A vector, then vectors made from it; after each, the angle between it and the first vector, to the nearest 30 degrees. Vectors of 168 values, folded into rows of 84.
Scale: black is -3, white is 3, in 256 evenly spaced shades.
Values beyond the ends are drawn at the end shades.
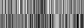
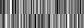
90 degrees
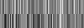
90 degrees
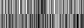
30 degrees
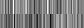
60 degrees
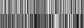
30 degrees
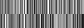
60 degrees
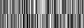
120 degrees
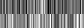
150 degrees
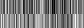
120 degrees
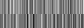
90 degrees
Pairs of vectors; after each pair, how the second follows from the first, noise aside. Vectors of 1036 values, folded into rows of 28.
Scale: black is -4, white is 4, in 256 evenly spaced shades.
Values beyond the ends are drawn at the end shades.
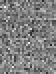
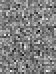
wrapped around, negated.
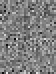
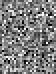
wrapped around, scaled up.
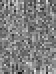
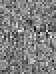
wrapped around, negated.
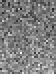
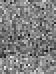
wrapped around, negated.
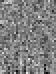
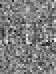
wrapped around, negated.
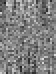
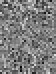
sign-scrambled.
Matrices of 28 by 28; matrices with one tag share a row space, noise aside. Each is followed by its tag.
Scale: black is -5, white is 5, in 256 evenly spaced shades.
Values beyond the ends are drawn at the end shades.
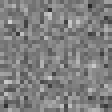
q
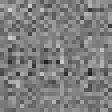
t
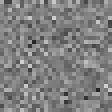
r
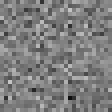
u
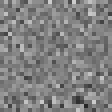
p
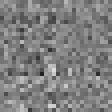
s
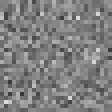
r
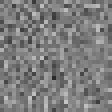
r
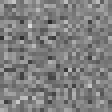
s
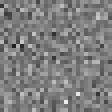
r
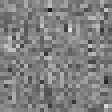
q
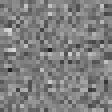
q
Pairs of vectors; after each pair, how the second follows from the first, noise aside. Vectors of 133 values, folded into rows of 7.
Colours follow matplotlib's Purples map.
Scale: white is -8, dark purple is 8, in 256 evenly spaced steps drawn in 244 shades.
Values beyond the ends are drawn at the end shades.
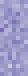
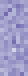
wrapped around.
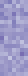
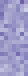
shuffled.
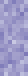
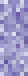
reversed, scaled up.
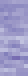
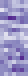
reversed, scaled up.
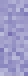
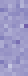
reversed, partly zeroed.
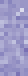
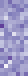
reversed, scaled up.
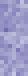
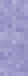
reversed, shrunk.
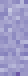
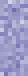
reversed, negated.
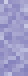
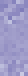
reversed, partly zeroed.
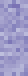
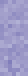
reversed, shrunk.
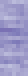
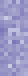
sign-scrambled.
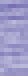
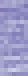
reversed, negated.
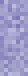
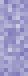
negated.
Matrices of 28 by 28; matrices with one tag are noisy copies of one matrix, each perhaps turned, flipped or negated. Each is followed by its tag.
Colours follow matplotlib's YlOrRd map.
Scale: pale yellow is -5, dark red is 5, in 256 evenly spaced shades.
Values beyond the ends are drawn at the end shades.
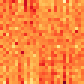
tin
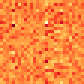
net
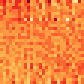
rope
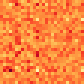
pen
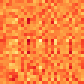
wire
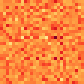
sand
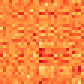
wire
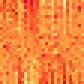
tin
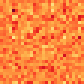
pen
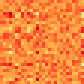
pen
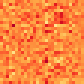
net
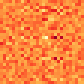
sand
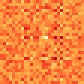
sand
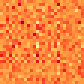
sand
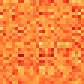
wire
